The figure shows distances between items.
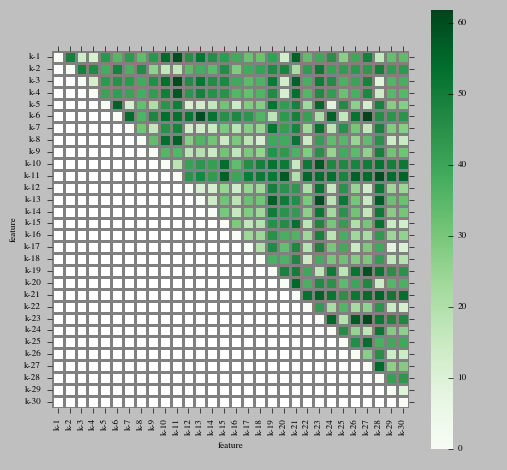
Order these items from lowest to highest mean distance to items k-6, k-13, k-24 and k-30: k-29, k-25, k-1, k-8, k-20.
k-29, k-8, k-25, k-1, k-20
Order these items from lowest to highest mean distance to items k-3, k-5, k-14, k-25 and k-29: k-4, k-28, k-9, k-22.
k-22, k-9, k-4, k-28
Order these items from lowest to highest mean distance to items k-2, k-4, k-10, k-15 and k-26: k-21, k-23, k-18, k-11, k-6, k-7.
k-18, k-7, k-21, k-11, k-6, k-23
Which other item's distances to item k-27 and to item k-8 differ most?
k-6
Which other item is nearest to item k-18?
k-8
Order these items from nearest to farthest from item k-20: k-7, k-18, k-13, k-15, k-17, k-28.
k-28, k-17, k-18, k-7, k-15, k-13
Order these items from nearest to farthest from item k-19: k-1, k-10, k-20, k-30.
k-1, k-30, k-20, k-10
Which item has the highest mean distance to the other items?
k-11
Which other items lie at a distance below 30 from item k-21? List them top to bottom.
k-2, k-10, k-11
